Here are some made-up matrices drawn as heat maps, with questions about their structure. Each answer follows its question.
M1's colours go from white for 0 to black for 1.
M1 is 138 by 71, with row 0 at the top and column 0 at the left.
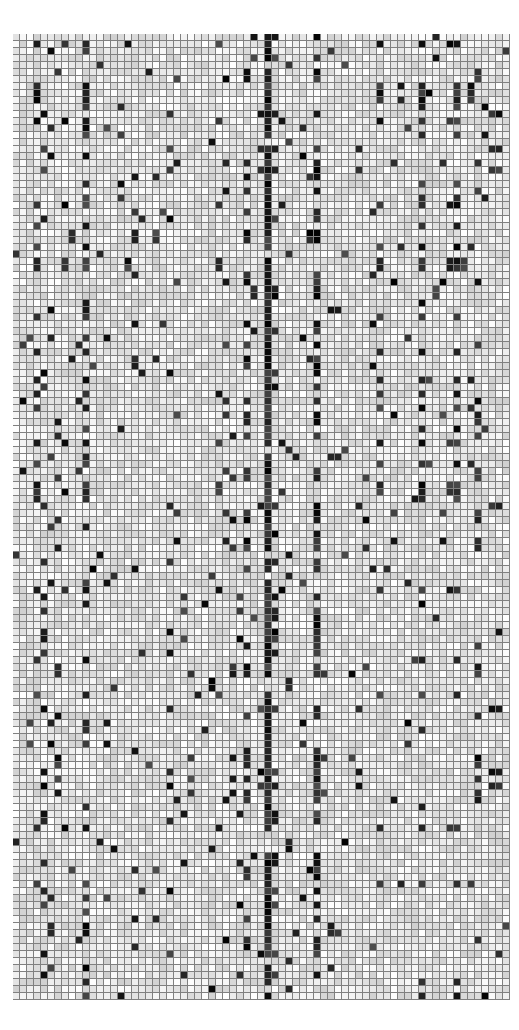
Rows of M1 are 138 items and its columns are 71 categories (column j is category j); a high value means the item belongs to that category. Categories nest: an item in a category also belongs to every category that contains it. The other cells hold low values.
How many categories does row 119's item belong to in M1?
7
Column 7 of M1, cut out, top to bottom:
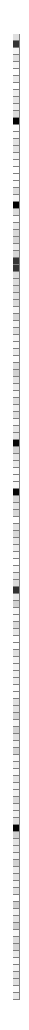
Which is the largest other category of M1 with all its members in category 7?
38
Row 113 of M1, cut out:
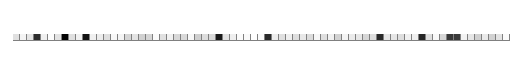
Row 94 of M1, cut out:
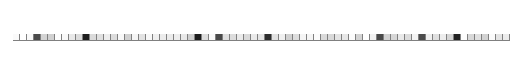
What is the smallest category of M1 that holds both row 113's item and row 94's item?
29
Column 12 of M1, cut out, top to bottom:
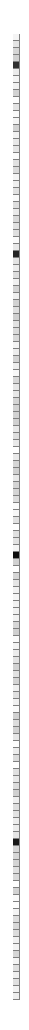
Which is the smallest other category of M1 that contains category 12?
47
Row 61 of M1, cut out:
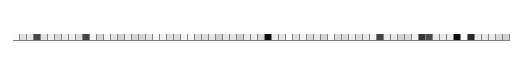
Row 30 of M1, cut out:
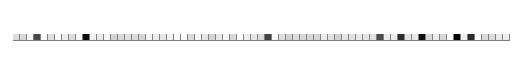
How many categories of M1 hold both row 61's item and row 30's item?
7
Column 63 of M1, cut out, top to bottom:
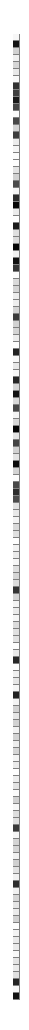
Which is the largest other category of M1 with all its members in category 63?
3
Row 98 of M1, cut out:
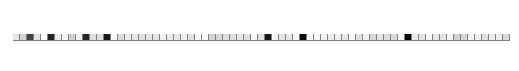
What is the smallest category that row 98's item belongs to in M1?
2
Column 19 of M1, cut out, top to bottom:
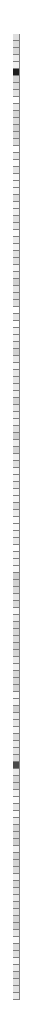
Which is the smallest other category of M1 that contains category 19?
6
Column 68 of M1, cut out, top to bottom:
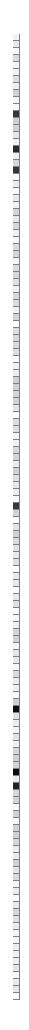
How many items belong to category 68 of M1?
7
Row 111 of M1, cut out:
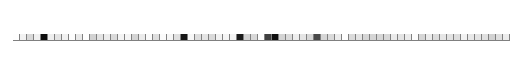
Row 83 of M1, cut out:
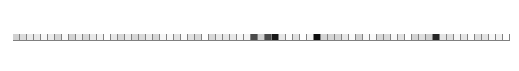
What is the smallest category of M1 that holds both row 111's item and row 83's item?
37
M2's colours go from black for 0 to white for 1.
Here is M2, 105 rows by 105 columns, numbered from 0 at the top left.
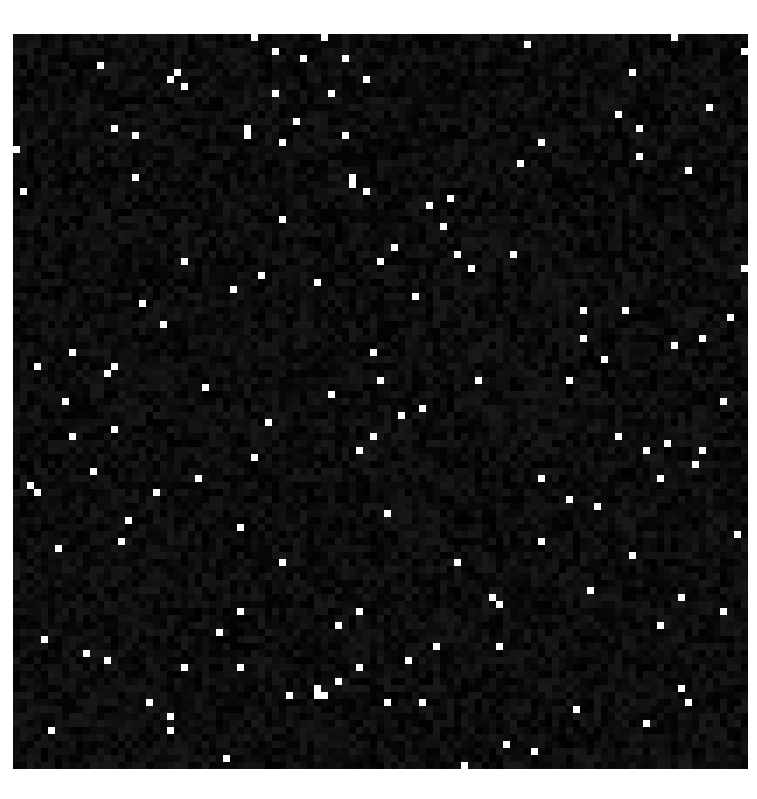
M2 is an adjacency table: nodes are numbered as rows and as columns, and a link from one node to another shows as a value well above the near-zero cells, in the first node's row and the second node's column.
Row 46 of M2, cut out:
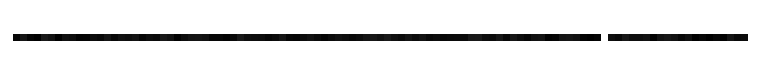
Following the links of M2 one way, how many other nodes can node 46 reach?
2
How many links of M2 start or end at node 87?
3
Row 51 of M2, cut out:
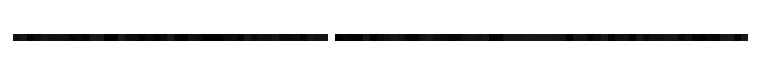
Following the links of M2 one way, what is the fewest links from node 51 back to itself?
2
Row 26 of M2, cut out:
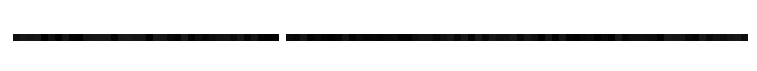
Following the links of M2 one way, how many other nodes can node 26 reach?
9
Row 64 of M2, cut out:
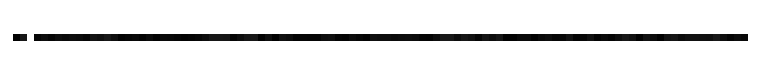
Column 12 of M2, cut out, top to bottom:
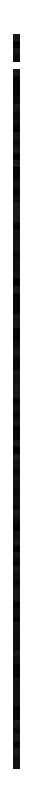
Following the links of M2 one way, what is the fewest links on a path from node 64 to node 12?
6
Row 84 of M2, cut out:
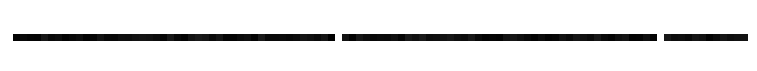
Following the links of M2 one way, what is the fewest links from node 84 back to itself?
2
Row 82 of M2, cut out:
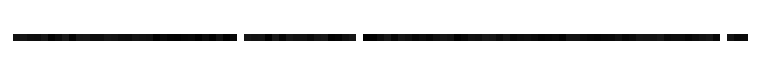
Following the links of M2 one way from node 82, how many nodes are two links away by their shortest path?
5
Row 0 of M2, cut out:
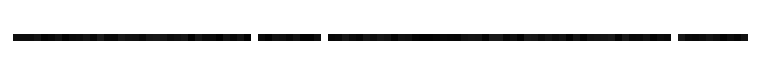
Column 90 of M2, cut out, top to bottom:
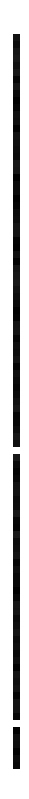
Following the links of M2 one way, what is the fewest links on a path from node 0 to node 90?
4
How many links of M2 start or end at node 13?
5
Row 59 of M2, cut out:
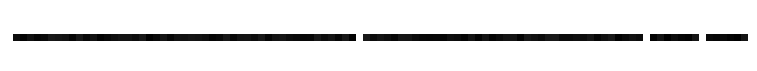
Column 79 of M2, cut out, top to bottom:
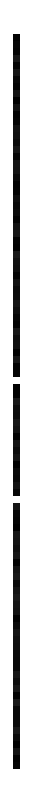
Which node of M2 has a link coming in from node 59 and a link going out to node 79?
node 49
